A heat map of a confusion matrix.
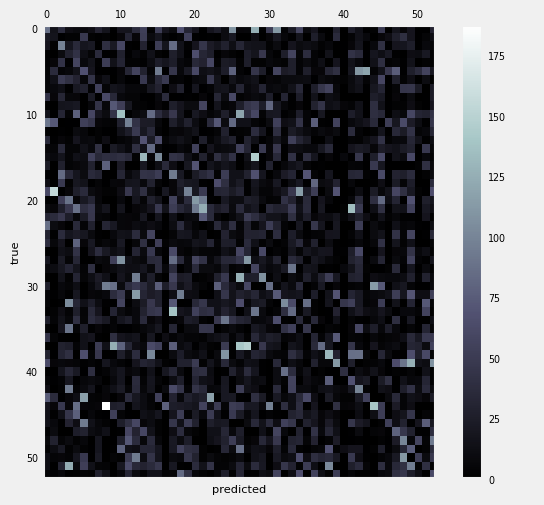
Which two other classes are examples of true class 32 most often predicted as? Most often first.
3, 35
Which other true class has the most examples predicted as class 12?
31
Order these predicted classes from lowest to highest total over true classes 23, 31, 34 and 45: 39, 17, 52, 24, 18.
17, 52, 39, 24, 18
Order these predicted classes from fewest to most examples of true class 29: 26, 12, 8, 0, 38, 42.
0, 8, 42, 38, 12, 26
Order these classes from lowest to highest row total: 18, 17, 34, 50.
18, 34, 50, 17
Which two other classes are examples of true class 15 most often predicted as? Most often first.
28, 13
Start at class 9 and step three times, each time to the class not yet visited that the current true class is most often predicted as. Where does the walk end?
8
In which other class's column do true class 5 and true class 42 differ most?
43
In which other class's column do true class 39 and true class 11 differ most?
49
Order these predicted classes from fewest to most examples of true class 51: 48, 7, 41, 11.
7, 41, 48, 11
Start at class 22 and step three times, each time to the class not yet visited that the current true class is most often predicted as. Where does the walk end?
38
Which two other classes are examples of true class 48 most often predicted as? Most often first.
52, 11
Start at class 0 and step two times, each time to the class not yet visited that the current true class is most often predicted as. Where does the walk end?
33
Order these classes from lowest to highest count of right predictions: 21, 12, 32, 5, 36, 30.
36, 12, 5, 30, 32, 21
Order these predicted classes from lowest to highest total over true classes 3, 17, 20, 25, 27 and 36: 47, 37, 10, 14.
37, 47, 14, 10
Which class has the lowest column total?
40
